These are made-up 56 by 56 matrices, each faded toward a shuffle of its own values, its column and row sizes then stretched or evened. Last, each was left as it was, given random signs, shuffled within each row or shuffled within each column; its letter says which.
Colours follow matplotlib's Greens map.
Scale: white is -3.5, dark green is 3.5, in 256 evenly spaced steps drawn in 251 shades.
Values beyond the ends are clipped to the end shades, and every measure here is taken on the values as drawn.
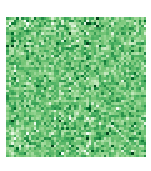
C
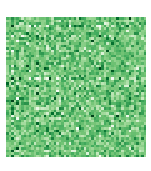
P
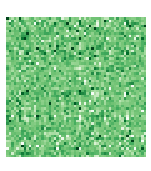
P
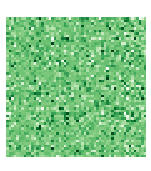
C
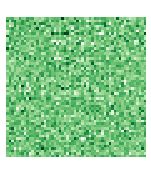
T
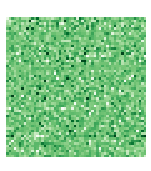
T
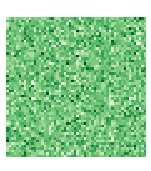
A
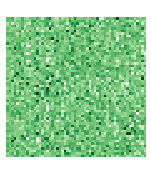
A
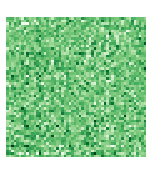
C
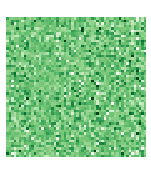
A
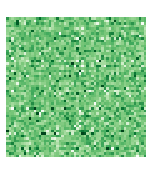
T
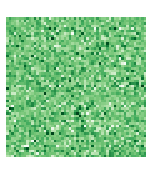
T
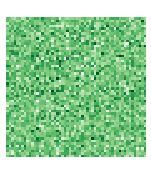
C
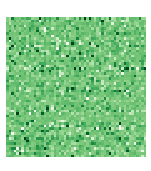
T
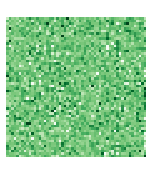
A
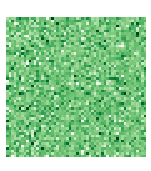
A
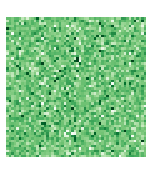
A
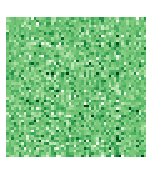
P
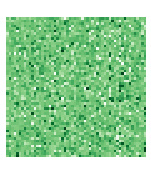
A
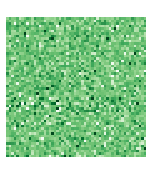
T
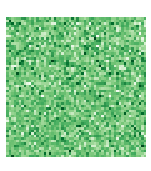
T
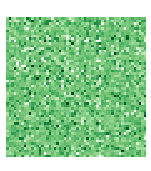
C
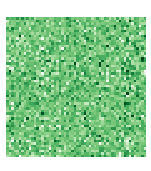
C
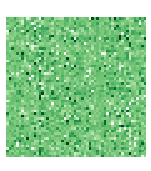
A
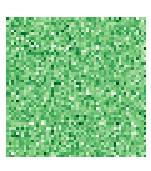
C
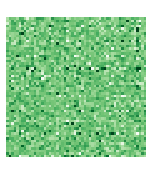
C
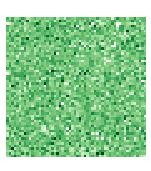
T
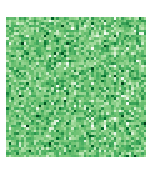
A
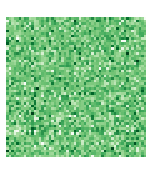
P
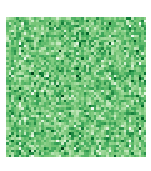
A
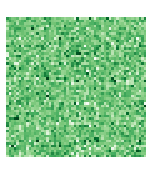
C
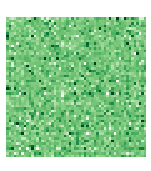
T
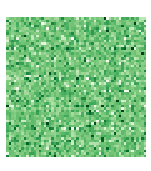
T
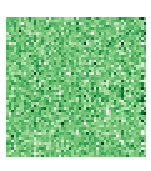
C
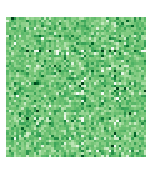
C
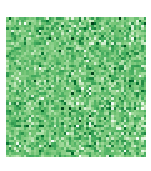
P
